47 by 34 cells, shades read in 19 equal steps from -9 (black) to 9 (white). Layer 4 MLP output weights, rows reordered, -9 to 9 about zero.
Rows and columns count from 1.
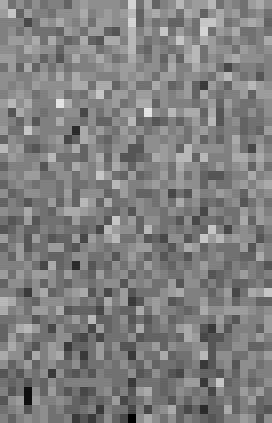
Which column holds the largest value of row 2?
2
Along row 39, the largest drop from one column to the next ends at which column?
9
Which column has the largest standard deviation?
17
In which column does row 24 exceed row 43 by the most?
4
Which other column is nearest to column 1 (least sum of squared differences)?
29
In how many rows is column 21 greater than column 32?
16
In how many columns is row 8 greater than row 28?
17
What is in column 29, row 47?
0
